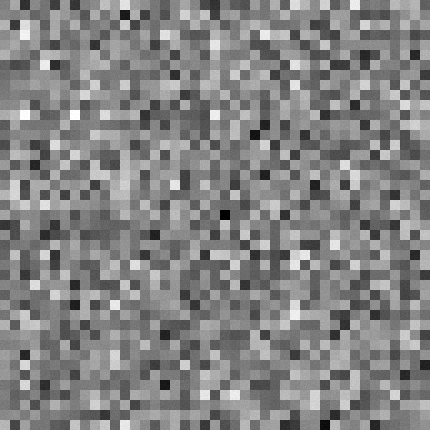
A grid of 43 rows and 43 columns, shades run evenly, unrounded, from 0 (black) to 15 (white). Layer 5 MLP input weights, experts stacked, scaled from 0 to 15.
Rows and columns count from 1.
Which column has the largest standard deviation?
3
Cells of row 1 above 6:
32
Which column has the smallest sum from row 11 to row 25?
5
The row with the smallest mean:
23
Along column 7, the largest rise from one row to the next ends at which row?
21
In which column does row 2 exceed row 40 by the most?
19
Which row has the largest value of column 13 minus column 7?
43
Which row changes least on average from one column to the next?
42
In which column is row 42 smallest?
34
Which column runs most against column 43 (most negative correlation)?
9
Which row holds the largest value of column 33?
1
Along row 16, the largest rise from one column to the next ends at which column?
39
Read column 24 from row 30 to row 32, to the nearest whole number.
8 5 7
